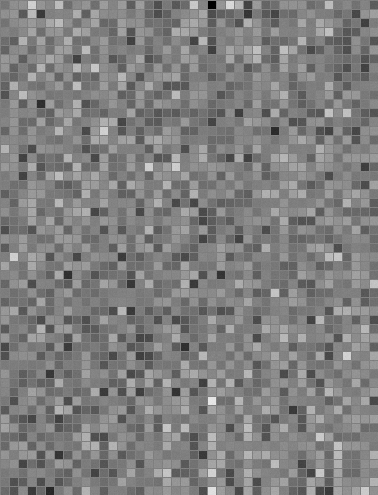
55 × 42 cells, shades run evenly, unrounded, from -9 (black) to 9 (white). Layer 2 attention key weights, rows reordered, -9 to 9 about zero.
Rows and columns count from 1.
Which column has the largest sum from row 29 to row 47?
24
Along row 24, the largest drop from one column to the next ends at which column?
11
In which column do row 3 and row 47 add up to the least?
31
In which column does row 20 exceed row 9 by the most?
7
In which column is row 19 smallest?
41
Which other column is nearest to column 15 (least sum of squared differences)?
33
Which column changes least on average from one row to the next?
2
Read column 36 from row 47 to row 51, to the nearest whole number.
3 0 5 -1 2
